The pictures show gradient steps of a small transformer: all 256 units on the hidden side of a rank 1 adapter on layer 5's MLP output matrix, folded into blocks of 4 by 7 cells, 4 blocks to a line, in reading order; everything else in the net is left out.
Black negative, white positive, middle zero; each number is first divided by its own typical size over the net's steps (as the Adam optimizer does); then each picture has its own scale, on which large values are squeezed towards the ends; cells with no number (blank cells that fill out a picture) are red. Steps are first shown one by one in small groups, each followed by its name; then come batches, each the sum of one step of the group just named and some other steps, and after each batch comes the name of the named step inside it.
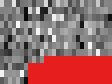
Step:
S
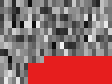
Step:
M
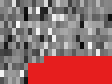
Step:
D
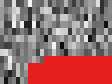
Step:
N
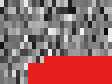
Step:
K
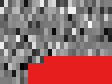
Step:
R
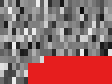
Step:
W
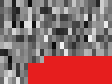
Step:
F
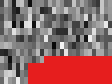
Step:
F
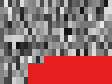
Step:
W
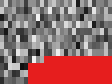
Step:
R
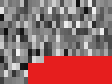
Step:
R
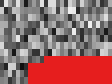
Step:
R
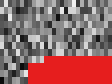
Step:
R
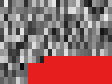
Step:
R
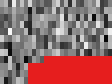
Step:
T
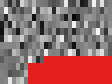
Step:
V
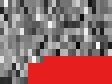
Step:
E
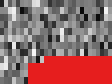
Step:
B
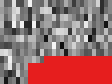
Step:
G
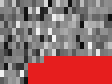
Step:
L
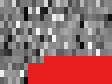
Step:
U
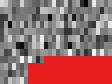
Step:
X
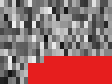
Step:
G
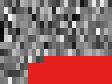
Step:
V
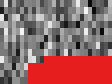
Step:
E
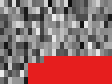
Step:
L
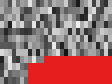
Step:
G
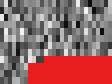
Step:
E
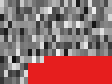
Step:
X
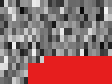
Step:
B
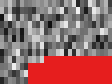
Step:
X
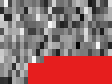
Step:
E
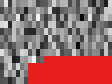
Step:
E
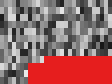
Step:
B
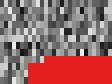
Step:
B
